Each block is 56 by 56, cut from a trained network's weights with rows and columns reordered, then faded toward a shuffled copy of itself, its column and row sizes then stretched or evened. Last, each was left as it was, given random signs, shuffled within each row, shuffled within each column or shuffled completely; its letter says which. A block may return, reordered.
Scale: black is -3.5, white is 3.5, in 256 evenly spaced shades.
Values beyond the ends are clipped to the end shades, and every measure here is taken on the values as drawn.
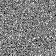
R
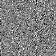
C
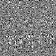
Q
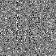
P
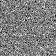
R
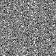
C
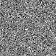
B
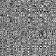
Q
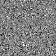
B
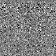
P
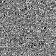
B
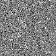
C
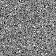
R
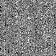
C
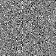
C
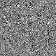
P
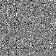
P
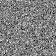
R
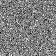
R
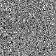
C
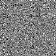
P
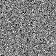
R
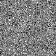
C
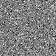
R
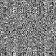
Q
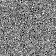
R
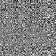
Q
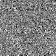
B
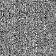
C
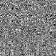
Q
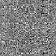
Q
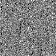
C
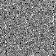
C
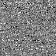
B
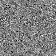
B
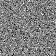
R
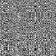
Q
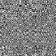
Q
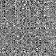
Q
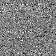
B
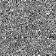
P
